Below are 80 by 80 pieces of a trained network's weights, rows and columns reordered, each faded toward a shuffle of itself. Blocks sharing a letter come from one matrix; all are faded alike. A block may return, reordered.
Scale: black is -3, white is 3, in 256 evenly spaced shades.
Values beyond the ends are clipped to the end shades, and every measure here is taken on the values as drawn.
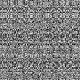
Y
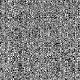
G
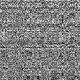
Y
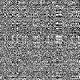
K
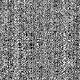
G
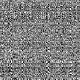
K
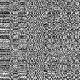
Y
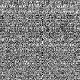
Y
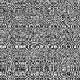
Y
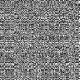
Y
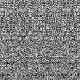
Y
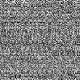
Y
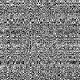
K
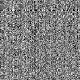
G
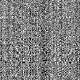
G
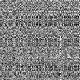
Y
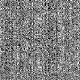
G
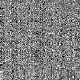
G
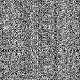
G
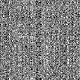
G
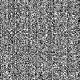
G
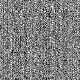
G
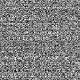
K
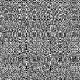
K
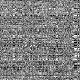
K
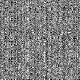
G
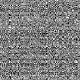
K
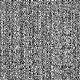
G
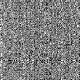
G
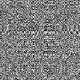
K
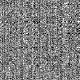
G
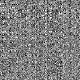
G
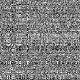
K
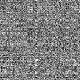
K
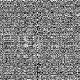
Y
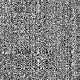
G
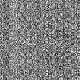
G
